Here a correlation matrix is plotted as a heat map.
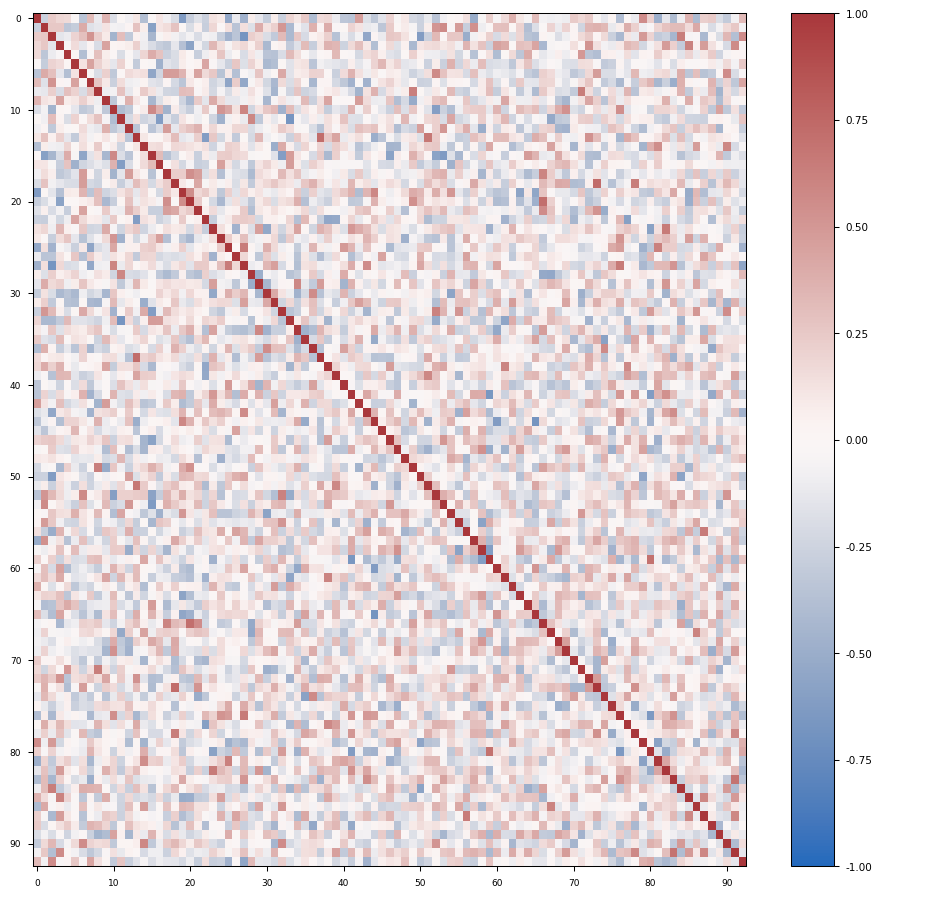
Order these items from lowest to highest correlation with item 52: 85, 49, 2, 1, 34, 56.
56, 49, 85, 34, 2, 1
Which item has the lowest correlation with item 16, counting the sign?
11
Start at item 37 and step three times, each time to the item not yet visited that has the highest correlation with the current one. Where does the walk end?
39
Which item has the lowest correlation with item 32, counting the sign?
15
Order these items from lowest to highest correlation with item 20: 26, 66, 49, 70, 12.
70, 26, 12, 49, 66
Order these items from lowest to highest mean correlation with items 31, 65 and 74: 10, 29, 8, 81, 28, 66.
8, 66, 29, 81, 28, 10
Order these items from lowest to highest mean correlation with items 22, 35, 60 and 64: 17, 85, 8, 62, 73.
17, 8, 62, 85, 73
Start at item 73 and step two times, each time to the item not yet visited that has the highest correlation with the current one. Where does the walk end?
78
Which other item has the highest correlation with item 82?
23
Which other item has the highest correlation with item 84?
2
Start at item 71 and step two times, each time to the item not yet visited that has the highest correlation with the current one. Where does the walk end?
49
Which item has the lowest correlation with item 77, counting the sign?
22
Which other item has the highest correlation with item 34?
29
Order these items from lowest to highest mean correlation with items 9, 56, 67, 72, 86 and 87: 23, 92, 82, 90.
92, 90, 23, 82
